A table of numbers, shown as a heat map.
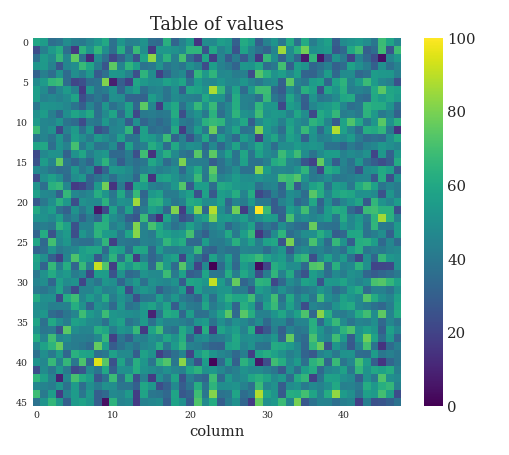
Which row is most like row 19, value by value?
36
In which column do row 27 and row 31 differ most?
5
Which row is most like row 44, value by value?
11
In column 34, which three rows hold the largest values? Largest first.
45, 17, 14
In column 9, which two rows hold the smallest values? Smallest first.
45, 21
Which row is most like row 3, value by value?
26
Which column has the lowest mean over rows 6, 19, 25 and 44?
32
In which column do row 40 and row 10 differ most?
23
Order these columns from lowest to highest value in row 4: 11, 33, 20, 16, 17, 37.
16, 20, 17, 37, 33, 11
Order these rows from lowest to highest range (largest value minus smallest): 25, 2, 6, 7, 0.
7, 0, 25, 6, 2
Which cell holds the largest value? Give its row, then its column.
21, 29
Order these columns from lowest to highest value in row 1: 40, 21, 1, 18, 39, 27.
39, 40, 1, 18, 27, 21
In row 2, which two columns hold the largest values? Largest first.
15, 5
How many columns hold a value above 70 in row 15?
3
